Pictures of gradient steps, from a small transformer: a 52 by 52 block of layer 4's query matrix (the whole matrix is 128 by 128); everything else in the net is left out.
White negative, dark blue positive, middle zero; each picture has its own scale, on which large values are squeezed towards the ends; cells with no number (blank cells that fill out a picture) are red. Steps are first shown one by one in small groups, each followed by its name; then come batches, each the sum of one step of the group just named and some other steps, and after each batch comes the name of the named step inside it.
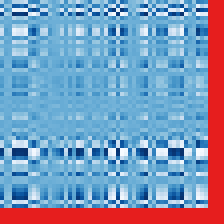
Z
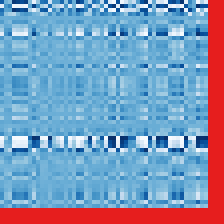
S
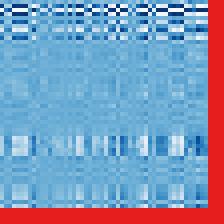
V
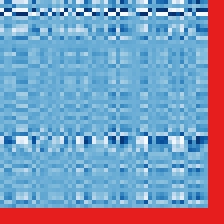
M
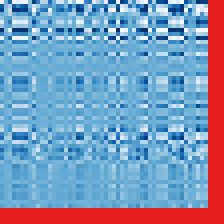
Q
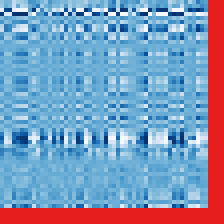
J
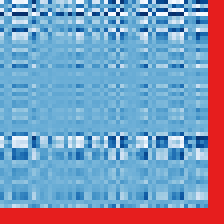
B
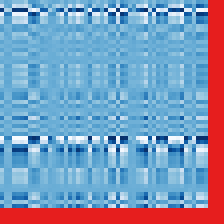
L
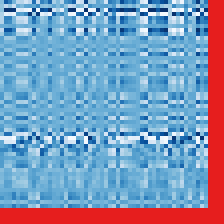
L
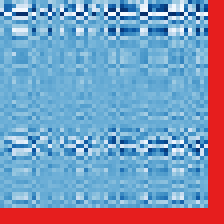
M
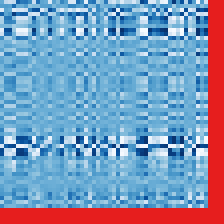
Z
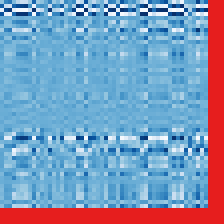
V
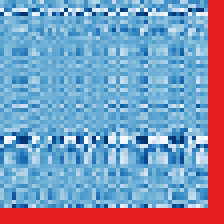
J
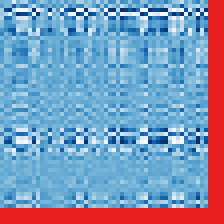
M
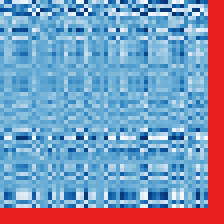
Q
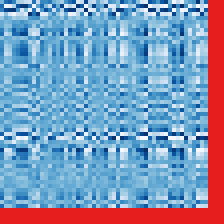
L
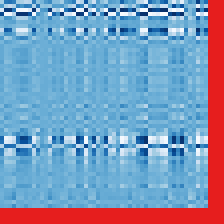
J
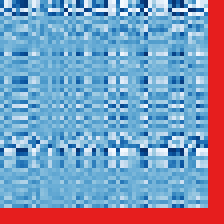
J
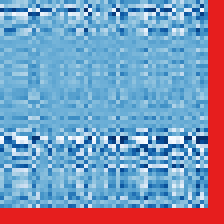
L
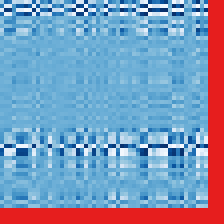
Z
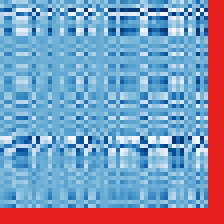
L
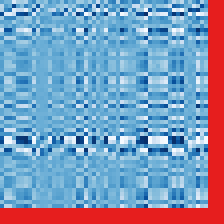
J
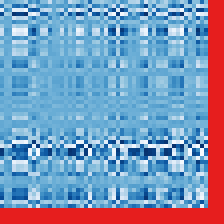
Z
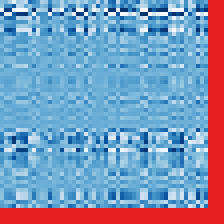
J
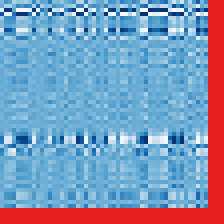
J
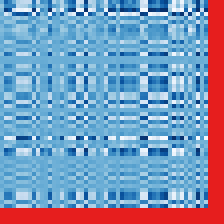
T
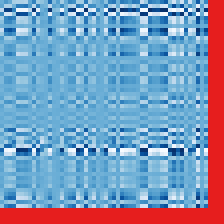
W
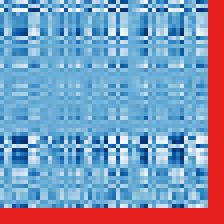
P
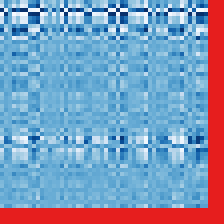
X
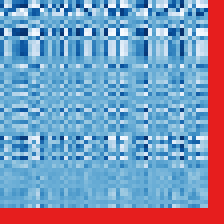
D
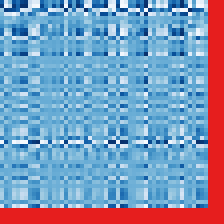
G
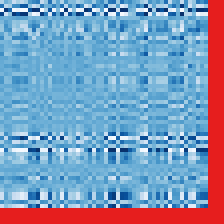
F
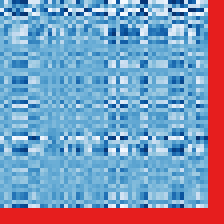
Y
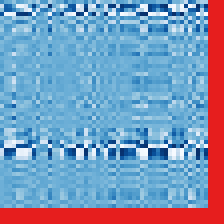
T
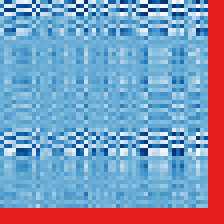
W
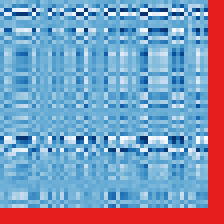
F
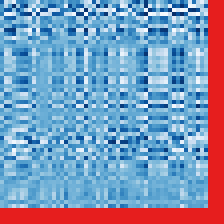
G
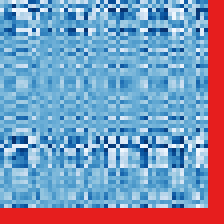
P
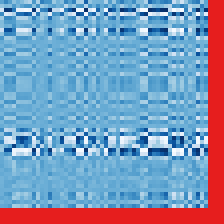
T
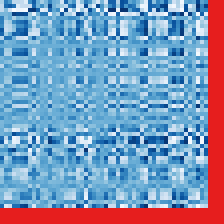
P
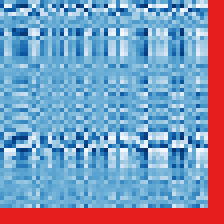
D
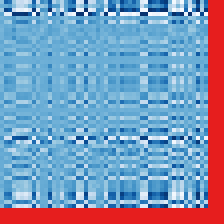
T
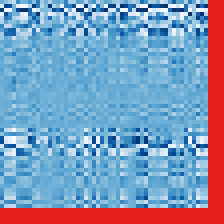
X
